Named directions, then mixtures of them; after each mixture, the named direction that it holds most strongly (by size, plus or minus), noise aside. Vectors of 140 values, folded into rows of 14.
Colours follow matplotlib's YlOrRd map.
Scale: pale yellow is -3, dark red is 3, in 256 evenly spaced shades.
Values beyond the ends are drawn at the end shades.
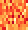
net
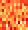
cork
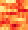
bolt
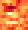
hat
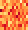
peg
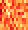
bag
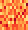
net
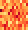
peg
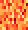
net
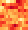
bolt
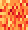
peg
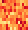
cork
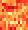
hat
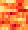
bolt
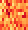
bag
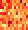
peg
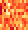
bag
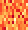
net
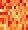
peg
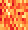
bag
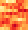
bolt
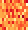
net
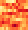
bolt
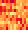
bolt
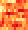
bolt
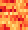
bolt
